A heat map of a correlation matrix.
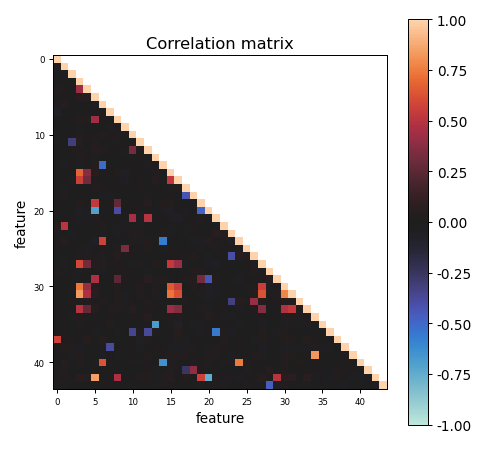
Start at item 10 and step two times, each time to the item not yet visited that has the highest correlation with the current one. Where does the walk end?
12
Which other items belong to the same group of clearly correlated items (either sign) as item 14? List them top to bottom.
6, 24, 40
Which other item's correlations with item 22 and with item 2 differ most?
1
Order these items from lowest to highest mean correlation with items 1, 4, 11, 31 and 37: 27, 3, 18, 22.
18, 22, 27, 3
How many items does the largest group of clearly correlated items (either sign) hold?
8
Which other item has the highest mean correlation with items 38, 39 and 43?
34
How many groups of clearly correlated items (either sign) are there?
14
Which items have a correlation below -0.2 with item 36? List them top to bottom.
10, 12, 21
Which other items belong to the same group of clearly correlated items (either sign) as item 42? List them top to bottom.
5, 8, 19, 20, 29
